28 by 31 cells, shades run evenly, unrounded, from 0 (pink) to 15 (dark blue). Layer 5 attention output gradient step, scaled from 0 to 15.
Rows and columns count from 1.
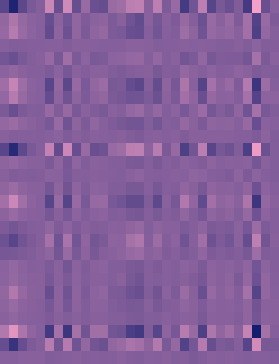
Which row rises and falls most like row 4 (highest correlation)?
14
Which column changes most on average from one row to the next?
29
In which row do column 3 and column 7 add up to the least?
26
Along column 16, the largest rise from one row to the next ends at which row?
2
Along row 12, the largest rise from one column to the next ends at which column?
30
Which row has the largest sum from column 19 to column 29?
1
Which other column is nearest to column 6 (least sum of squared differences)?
23
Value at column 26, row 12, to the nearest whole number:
9
